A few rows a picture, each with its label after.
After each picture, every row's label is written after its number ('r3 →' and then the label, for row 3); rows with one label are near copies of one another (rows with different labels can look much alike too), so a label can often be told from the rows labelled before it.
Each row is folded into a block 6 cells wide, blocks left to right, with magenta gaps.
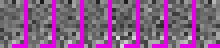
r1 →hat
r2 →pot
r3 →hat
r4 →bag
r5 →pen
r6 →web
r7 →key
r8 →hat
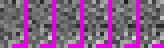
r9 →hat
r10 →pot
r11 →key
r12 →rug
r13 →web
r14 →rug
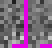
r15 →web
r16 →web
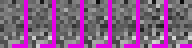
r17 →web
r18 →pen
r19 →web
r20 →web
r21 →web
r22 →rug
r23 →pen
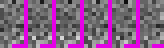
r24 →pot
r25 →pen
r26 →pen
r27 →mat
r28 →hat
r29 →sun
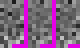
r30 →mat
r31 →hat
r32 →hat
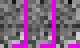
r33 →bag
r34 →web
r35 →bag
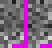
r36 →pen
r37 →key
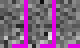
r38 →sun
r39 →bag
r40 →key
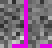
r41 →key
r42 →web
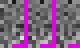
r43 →pot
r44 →mat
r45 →mat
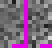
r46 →hat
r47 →sun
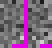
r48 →pot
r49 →hat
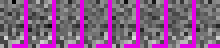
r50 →mat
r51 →rug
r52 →web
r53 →bag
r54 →bag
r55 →hat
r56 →key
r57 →pot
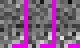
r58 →rug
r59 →bag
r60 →pen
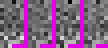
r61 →pen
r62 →hat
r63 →mat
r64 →web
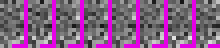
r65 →key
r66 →mat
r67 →sun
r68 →sun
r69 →sun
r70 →bag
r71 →pen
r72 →rug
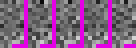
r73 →key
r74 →hat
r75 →web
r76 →pen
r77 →key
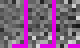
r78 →hat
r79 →pen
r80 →rug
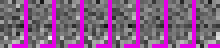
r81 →rug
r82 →pot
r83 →sun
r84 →mat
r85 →sun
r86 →web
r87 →bag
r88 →bag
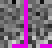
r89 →hat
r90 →mat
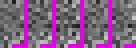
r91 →hat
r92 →key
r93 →rug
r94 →bag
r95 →sun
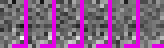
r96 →pot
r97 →bag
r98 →key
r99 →rug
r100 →web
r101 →key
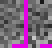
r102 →key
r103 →mat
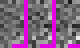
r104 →key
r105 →sun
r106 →pot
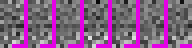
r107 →rug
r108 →rug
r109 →bag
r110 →pen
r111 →bag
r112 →web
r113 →mat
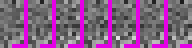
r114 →hat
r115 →mat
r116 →rug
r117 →web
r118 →pen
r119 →bag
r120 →mat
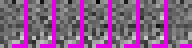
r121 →bag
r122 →web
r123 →web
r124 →mat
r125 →mat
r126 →sun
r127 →bag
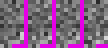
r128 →bag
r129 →rug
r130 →key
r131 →web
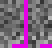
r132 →key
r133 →web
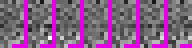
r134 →key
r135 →pot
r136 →pen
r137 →bag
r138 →mat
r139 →bag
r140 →web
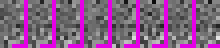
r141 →sun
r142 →mat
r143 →hat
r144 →web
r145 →bag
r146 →mat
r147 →pen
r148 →pot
